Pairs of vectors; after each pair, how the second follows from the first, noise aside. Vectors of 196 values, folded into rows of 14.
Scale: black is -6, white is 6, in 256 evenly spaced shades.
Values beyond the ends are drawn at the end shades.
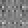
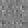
negated, shrunk.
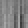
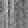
reversed, negated.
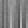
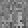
sign-scrambled.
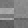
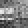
scaled up.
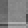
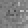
wrapped around, negated, partly zeroed.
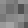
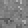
wrapped around, negated, partly zeroed.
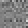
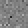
wrapped around, negated, partly zeroed.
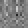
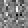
scaled up.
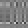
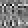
reversed, scaled up.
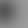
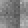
wrapped around, negated.
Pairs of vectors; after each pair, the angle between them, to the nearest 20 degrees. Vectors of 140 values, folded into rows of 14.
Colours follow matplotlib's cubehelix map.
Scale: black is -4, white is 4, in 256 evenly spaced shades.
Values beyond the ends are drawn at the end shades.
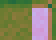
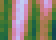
100 degrees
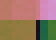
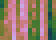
80 degrees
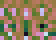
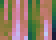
80 degrees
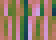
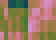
60 degrees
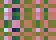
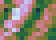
120 degrees
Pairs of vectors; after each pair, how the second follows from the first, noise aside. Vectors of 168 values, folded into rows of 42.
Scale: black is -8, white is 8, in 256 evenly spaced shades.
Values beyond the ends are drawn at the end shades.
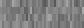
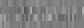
partly zeroed.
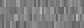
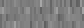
wrapped around, negated, partly zeroed.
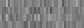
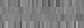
reversed, partly zeroed.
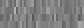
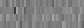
negated, partly zeroed.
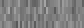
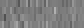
negated, partly zeroed.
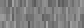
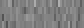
negated, partly zeroed.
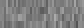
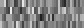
reversed, scaled up.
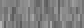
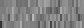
sign-scrambled.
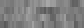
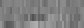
reversed, partly zeroed.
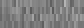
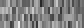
reversed, scaled up.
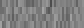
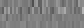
wrapped around, negated, partly zeroed.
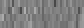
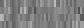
sign-scrambled.
